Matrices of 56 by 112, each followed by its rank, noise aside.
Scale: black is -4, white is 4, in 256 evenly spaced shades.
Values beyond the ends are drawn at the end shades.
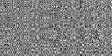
seven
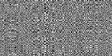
five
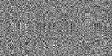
seven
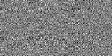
seven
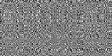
six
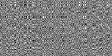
four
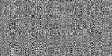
six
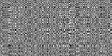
four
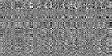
five
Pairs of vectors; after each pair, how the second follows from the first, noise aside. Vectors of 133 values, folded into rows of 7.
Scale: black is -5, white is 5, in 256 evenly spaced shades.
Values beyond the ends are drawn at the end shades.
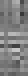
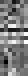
reversed, scaled up.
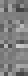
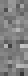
partly zeroed.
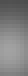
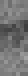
wrapped around, partly zeroed.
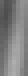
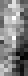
reversed, scaled up.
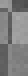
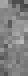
partly zeroed.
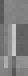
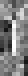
reversed, scaled up.
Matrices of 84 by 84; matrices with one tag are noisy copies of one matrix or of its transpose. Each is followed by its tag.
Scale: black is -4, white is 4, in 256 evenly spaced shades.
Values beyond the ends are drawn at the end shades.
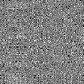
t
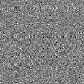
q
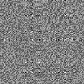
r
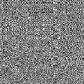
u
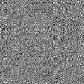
u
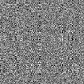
r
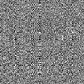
r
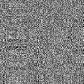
t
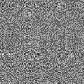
u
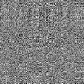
t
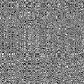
u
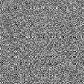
q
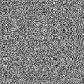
u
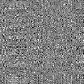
t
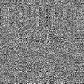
t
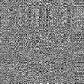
t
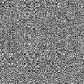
u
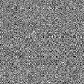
q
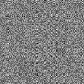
q
